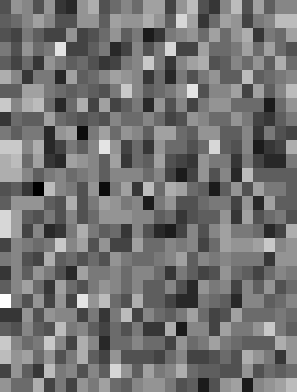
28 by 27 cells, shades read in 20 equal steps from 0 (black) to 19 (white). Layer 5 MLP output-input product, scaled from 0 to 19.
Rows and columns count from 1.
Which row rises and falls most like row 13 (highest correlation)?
16
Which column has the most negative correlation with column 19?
27
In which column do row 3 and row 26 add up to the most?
23
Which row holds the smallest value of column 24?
11
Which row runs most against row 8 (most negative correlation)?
14
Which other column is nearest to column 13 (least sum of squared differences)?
21
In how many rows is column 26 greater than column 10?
11
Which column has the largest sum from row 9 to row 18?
2
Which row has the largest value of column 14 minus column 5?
28
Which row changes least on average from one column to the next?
9
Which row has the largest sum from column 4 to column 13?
22
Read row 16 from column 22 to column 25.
4 12 6 8
